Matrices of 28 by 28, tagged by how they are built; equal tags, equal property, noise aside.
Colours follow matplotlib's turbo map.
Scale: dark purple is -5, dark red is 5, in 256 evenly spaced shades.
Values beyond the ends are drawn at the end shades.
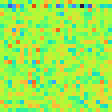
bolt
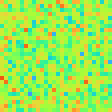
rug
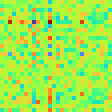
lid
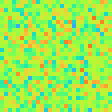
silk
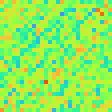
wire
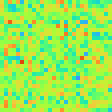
lid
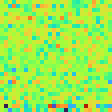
bolt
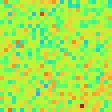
wire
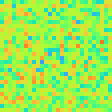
rug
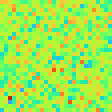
wire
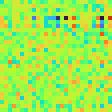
lid
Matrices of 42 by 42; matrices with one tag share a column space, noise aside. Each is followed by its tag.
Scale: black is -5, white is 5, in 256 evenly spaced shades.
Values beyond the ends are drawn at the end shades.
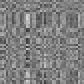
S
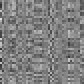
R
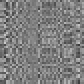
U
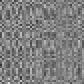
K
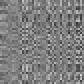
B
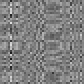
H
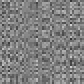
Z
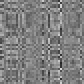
S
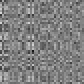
H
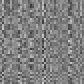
R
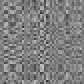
B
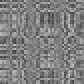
S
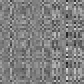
K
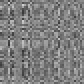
K
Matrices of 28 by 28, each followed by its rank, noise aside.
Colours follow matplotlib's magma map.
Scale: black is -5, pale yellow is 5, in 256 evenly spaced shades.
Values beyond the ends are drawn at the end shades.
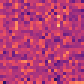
six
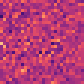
six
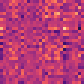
five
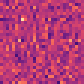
six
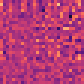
four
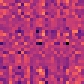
four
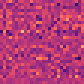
six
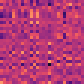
two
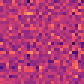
four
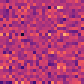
four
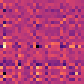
two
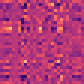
three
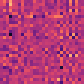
three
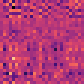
three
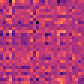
four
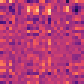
two
